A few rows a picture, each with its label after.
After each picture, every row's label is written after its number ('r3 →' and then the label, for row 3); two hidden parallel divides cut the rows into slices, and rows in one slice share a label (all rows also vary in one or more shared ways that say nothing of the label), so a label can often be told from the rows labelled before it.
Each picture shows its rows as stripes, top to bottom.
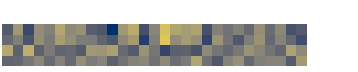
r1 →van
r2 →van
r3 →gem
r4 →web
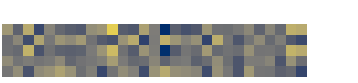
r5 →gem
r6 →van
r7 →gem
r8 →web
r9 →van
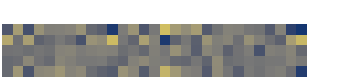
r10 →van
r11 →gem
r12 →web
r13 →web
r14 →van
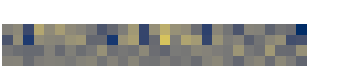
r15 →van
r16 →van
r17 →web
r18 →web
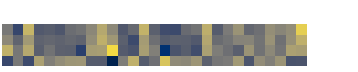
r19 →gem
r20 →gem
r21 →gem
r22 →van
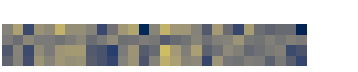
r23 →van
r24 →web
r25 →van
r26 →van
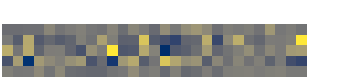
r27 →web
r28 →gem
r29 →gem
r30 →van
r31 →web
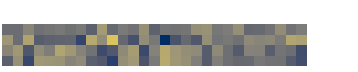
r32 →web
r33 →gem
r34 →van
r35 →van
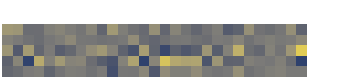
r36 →web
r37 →web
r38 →gem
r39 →van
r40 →web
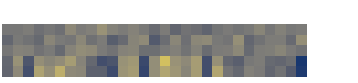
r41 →web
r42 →web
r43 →web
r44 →van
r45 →van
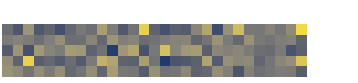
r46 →gem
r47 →web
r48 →van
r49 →gem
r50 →web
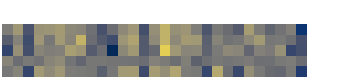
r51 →van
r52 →van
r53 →van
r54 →web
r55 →van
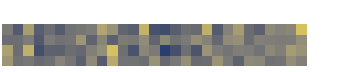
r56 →gem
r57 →web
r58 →gem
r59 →web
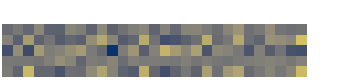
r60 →web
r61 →gem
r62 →van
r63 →web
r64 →gem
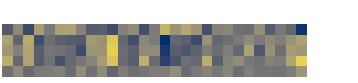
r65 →van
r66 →gem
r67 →gem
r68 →gem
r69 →web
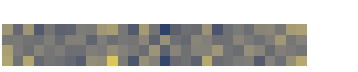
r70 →gem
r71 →web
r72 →web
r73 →gem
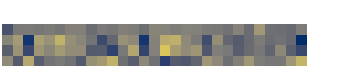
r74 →web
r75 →van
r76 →van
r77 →gem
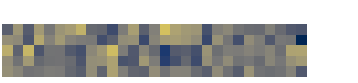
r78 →van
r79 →van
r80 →gem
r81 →gem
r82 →web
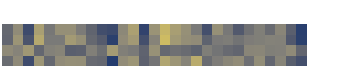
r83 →van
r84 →van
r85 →web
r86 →van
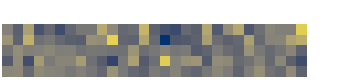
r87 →gem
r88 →gem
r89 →web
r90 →van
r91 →web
